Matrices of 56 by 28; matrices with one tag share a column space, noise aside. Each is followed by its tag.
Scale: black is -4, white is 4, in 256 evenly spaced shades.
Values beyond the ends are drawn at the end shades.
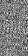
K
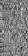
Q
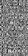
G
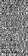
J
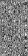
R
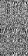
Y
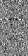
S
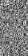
G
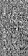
K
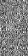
K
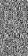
Q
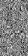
Q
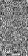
J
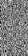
G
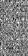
S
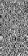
R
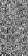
Y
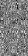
Q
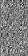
G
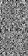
Y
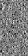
Q
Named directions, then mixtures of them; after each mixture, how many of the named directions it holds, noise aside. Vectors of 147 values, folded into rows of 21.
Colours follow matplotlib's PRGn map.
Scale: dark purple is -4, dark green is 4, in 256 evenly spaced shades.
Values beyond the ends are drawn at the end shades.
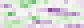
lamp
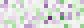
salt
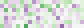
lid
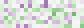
three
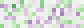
three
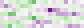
one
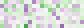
one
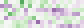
two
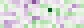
two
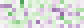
three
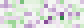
two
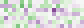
two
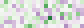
one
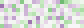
two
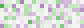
two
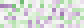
three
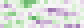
one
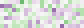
three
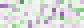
three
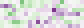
three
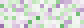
two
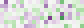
one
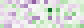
three
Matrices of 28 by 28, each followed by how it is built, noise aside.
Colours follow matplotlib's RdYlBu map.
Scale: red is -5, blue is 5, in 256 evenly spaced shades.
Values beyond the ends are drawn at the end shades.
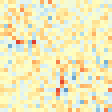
block diagonal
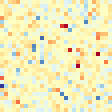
sparse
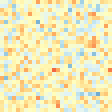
blocks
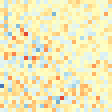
lower triangular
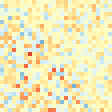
lower triangular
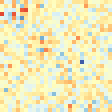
block diagonal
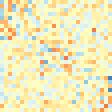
block diagonal
